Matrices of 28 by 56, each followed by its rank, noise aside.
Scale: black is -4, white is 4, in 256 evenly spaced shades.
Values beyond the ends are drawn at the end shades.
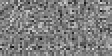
six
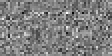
six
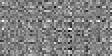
three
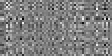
three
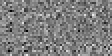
six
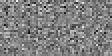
seven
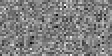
seven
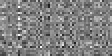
three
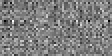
five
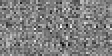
seven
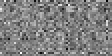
five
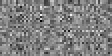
four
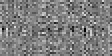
four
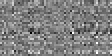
three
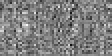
four
